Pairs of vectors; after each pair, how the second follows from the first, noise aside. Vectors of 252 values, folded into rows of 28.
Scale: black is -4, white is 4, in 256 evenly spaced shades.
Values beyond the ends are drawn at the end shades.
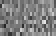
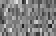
wrapped around, negated.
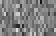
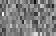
wrapped around, negated.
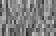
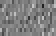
wrapped around, negated, partly zeroed.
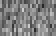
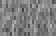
negated, shrunk.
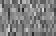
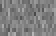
negated, shrunk.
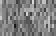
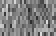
wrapped around.
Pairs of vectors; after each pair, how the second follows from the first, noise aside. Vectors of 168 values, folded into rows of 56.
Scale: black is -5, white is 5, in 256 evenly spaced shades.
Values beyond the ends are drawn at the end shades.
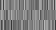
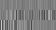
reversed, negated, partly zeroed.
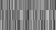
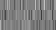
wrapped around, partly zeroed.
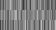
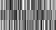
negated, scaled up.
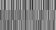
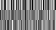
scaled up.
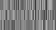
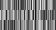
scaled up.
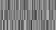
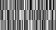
reversed, negated, scaled up.
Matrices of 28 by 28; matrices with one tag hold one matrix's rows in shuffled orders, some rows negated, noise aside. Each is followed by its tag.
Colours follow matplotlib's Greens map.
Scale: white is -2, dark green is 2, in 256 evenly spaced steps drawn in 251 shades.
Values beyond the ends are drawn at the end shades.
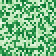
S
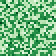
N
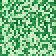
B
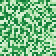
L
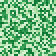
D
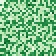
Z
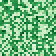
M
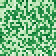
Z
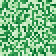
L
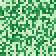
Z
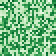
L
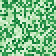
S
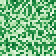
Z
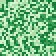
N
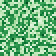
N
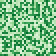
S
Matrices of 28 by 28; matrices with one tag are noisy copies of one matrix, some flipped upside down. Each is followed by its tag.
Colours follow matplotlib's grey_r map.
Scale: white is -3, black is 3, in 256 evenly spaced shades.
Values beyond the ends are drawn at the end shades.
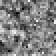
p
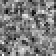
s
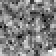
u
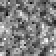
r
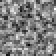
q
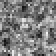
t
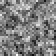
s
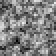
p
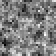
t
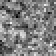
p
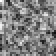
r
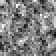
r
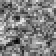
p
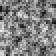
r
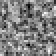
q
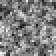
r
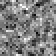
s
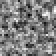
q
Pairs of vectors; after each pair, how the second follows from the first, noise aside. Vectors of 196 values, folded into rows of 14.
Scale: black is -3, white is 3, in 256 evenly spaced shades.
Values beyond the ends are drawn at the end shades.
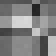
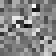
sign-scrambled.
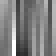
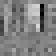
reversed, negated, partly zeroed.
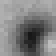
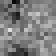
wrapped around, partly zeroed.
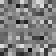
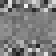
reversed, negated, partly zeroed.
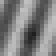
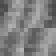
wrapped around, shrunk.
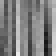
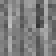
wrapped around, shrunk.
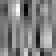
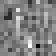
reversed, negated, partly zeroed.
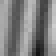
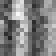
wrapped around, negated.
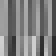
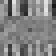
wrapped around, partly zeroed.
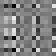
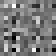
sign-scrambled.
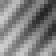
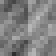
wrapped around, shrunk.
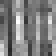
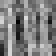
negated.
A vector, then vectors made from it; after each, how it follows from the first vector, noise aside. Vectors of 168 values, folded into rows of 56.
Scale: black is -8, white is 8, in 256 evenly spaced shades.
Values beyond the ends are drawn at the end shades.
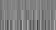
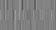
reversed, partly zeroed.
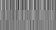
reversed.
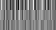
reversed, scaled up.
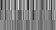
reversed, negated, scaled up.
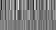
reversed, negated, scaled up.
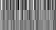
reversed, scaled up.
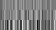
scaled up.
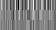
reversed, scaled up.
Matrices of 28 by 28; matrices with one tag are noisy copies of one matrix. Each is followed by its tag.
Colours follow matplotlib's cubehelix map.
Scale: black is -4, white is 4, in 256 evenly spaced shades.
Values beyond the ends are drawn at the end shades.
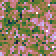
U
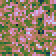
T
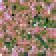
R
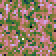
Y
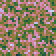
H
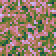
H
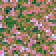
U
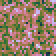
T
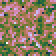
T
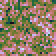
U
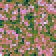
Y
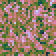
T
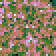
H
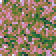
R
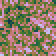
U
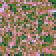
H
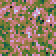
T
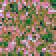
H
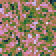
H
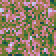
H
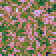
T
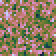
R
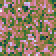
H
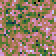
U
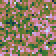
U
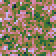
R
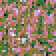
T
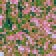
U
